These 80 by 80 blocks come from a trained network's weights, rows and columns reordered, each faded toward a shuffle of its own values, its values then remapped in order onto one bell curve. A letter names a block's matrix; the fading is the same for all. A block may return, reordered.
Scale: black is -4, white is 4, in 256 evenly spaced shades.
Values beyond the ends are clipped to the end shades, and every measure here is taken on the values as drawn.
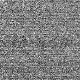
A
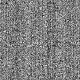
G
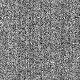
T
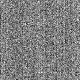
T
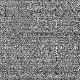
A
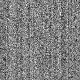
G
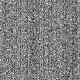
G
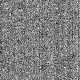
T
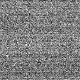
A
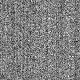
T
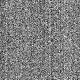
T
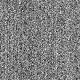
T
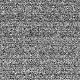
A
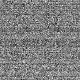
A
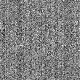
G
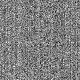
G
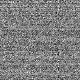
A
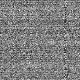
A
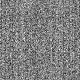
T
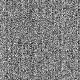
T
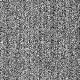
G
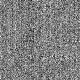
T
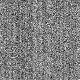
T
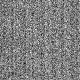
T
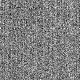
G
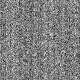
G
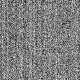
G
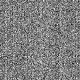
T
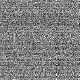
A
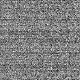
A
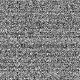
A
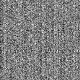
G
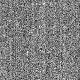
T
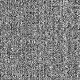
G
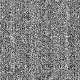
G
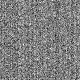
T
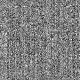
G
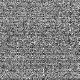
A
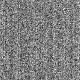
T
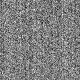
T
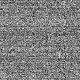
A
